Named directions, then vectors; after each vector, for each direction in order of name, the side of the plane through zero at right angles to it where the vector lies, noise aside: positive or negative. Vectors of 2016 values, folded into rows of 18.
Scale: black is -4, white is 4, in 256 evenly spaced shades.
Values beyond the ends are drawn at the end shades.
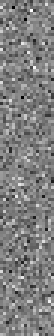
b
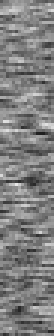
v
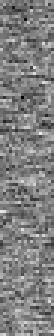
positive, negative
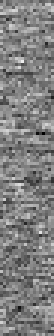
positive, positive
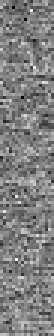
positive, negative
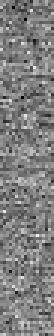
positive, negative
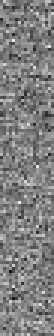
positive, negative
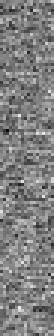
negative, negative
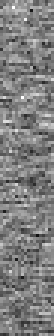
negative, positive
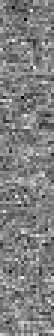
positive, negative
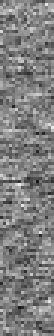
positive, positive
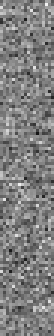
positive, positive
